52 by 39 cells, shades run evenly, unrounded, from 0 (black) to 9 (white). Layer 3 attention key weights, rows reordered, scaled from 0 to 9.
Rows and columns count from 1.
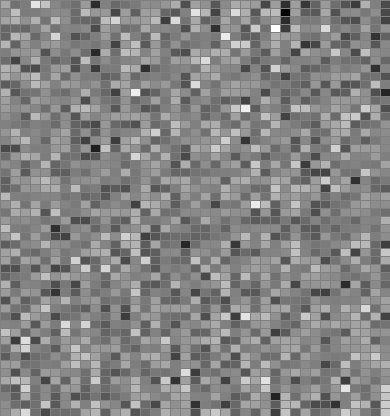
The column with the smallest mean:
12
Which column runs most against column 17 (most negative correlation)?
23
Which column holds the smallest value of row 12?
39
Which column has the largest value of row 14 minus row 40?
24
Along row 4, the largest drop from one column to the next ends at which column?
29
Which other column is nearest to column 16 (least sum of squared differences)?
7
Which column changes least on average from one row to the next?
11
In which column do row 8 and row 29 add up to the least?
6
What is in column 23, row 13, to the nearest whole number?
3
